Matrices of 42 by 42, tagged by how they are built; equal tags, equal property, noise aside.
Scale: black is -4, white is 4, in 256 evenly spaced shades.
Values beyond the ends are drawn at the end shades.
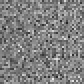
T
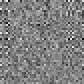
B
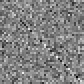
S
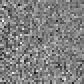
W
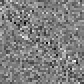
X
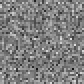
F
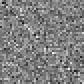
S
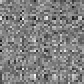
B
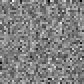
B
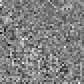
W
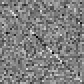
S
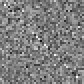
S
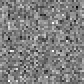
B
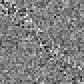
X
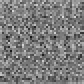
F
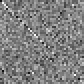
S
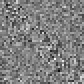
X
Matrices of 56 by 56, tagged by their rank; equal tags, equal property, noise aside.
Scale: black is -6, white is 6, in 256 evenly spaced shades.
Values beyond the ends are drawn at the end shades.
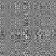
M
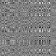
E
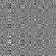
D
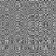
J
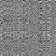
M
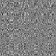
M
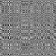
E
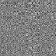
M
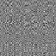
M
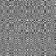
D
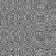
D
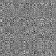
M
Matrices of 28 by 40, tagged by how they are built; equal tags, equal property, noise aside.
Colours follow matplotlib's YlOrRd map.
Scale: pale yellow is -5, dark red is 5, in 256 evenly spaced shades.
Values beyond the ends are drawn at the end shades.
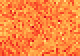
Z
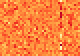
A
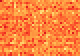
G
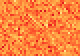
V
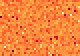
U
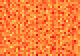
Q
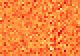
A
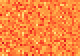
Q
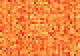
G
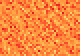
V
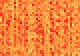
G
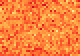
Z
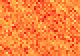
V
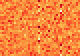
A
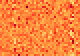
A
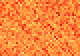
V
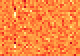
A
